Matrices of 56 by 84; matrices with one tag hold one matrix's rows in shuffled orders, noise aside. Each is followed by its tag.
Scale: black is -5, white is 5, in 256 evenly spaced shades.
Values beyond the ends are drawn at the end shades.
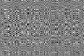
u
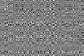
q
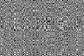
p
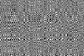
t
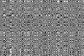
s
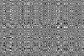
s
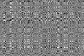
s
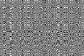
s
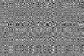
q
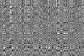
s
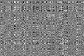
p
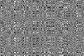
p
